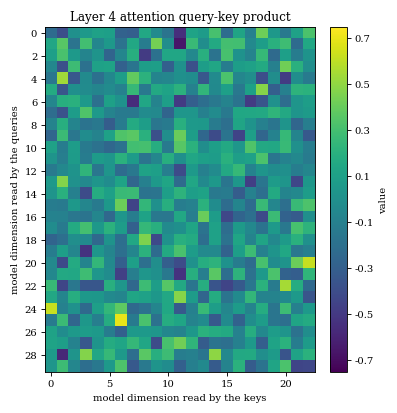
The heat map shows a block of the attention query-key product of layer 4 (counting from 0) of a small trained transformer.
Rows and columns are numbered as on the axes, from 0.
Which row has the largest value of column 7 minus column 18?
4
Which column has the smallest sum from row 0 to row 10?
6
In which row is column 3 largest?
28
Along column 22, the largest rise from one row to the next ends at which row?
20
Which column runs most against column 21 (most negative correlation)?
1
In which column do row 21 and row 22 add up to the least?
15
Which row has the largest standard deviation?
22
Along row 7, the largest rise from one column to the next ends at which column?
2
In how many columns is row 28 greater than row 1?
12
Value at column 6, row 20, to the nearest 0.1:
-0.3
